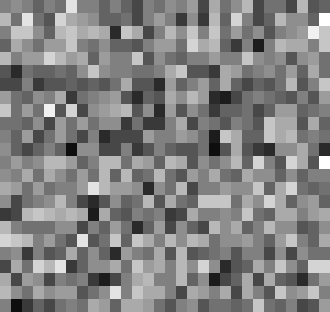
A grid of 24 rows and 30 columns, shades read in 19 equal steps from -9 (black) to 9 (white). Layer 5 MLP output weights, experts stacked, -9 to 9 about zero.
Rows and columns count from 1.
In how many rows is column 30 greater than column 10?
13
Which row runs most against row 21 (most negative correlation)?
1
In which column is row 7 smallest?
15
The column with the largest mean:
30
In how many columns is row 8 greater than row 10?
14
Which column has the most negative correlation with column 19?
22
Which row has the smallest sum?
12
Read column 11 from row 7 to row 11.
-1 2 3 1 -4
